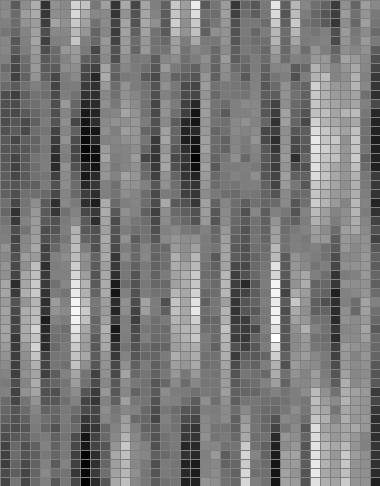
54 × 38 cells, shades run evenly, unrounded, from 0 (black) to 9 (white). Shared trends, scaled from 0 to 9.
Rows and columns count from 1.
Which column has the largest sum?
32
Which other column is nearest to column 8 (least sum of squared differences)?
28
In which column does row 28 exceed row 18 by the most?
20
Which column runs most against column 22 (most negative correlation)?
11
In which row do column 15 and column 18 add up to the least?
18
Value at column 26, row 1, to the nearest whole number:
3
